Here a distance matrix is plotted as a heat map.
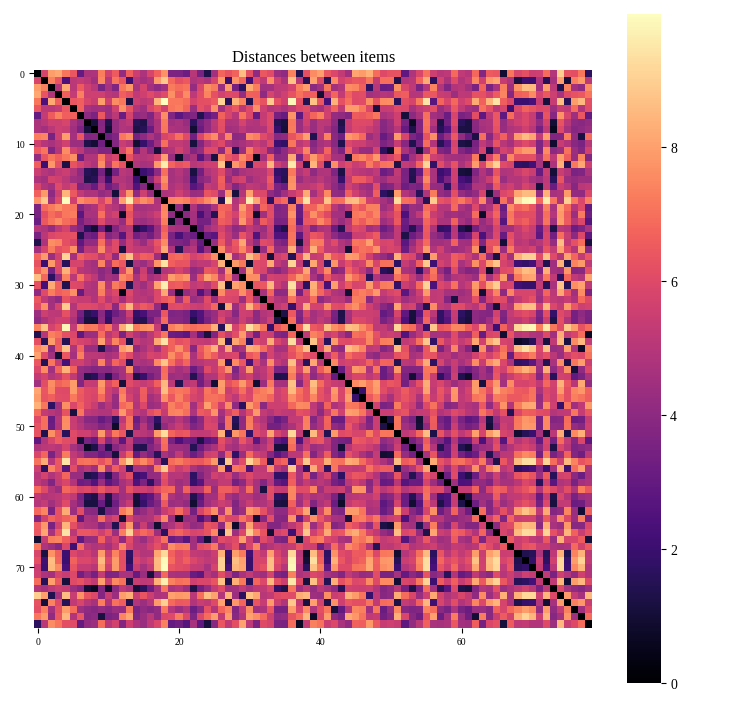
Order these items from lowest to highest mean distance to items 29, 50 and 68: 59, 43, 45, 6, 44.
43, 59, 6, 45, 44
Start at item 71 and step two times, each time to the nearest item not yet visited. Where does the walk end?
58
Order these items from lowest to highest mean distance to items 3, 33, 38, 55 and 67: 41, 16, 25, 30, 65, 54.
65, 54, 41, 16, 30, 25
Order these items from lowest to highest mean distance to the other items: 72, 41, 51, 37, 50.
50, 37, 41, 51, 72
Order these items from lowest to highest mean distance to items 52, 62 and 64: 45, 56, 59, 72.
59, 56, 45, 72
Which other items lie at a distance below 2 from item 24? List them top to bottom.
0, 37, 66, 78
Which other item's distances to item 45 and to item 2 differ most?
74
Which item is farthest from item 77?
69
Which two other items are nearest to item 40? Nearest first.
3, 67
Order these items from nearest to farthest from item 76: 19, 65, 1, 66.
19, 66, 65, 1
